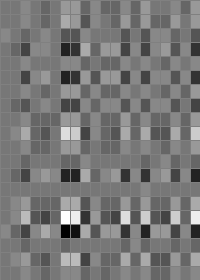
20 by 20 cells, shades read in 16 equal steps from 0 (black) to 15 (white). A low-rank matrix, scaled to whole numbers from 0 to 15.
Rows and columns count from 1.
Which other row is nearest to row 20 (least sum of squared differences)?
5
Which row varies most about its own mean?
16
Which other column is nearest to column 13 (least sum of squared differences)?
15
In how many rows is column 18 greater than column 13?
5
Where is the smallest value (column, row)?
7, 17
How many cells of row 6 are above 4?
14
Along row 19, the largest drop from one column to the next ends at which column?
9
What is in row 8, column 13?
5
